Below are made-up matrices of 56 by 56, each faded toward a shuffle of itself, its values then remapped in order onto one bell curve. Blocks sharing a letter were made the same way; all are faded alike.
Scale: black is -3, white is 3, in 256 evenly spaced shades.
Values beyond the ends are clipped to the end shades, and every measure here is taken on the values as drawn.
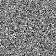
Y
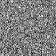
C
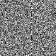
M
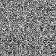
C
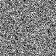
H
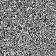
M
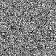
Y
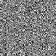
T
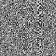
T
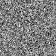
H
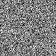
Y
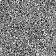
H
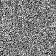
Y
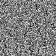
H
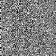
T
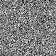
H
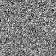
Y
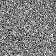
H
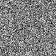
Y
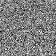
Y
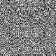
T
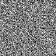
M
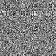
C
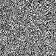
M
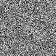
H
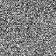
T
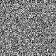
C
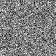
Y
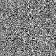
C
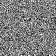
Y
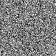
H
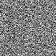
C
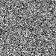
H
